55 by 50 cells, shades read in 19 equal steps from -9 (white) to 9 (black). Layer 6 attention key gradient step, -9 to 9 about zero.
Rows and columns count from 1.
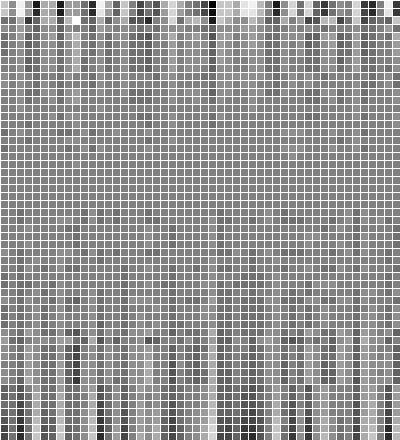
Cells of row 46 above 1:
10
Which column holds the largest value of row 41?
13
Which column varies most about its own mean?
27
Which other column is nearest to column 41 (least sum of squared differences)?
50
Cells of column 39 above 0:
21
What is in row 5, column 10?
-4
